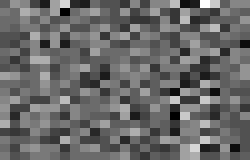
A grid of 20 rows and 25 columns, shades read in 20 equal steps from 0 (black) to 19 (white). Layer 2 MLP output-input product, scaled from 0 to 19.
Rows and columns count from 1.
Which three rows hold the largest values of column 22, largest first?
1, 4, 7
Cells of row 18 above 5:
19
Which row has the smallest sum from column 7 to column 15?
3
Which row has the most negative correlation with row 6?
10
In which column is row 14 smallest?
18
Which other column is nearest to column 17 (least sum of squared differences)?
24
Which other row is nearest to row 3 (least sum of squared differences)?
15
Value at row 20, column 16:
7
